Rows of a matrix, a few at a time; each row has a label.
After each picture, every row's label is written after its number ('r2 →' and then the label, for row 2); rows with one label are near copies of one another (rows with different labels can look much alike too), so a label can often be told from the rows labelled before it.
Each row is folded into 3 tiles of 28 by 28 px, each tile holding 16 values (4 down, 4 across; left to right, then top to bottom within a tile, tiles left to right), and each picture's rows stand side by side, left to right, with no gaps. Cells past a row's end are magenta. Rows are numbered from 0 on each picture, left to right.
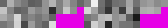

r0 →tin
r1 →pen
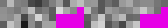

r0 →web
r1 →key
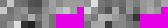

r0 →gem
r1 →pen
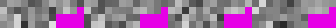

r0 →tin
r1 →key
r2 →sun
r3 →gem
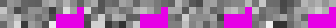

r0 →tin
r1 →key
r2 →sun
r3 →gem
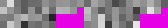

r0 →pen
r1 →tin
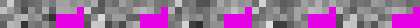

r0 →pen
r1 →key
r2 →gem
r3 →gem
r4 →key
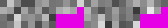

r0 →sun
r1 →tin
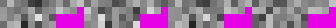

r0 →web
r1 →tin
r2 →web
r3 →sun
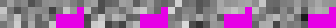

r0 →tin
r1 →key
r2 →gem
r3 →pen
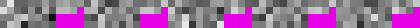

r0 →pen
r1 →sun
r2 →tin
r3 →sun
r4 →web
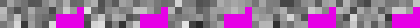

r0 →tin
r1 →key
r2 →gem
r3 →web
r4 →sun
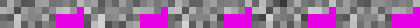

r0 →sun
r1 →key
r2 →sun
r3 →sun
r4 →sun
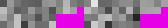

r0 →tin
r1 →pen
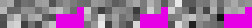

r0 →key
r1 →tin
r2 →pen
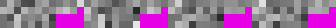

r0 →sun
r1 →tin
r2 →pen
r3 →pen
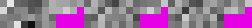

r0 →gem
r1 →sun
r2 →sun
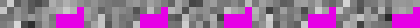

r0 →gem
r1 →tin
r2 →sun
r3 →tin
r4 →pen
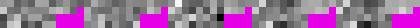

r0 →key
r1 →tin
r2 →pen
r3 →gem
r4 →gem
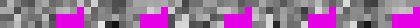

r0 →sun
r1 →gem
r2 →key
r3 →tin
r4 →gem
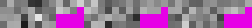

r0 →web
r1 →pen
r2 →sun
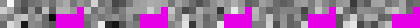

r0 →pen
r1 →gem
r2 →tin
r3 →tin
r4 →key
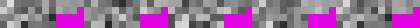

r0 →pen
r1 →web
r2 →key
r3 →gem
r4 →pen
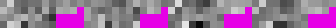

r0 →pen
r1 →tin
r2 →gem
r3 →gem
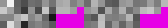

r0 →pen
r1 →sun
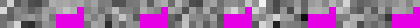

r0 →gem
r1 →web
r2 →sun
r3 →pen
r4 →pen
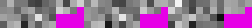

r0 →web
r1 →web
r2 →pen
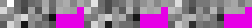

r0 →pen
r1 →pen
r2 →pen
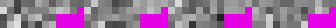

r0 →key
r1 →gem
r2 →pen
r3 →tin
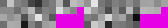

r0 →web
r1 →pen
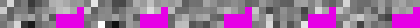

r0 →gem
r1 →gem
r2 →key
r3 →tin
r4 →pen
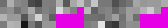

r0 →web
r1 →gem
